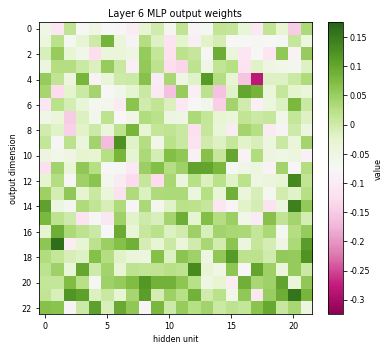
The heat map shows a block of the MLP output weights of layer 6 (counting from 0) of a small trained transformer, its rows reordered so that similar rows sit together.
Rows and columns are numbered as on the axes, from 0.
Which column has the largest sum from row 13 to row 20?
21
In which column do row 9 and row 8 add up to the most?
6
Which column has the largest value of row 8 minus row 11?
7
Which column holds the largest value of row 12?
20
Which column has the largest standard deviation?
17
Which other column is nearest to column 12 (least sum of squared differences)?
3
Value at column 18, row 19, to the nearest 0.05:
0.05
